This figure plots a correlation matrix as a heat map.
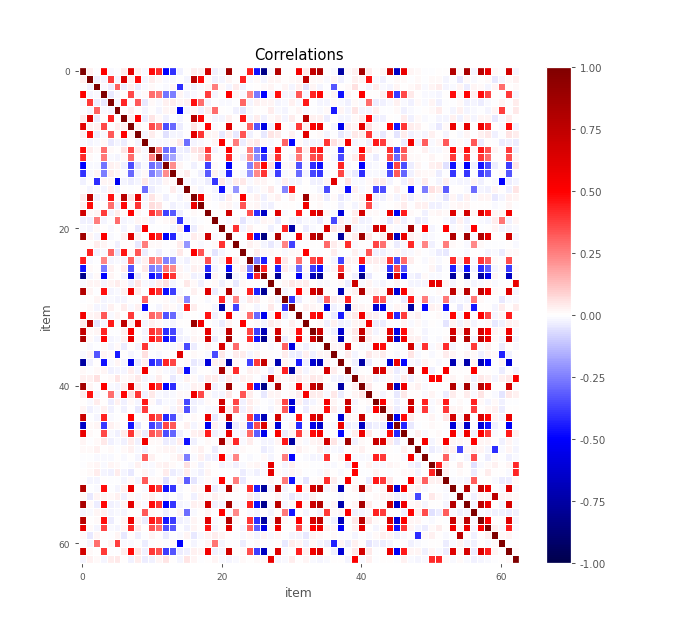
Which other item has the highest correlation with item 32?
16
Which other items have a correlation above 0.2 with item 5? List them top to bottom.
2, 19, 60
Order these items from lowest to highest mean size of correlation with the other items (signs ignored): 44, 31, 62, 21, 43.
62, 43, 31, 44, 21
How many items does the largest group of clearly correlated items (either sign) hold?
26
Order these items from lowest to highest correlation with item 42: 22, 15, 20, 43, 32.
15, 32, 22, 43, 20
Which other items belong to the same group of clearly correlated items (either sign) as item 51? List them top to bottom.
27, 39, 50, 62
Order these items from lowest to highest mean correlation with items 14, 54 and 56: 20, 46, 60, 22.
60, 46, 22, 20
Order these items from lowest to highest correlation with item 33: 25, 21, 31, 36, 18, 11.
25, 36, 11, 31, 18, 21
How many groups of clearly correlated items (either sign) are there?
6
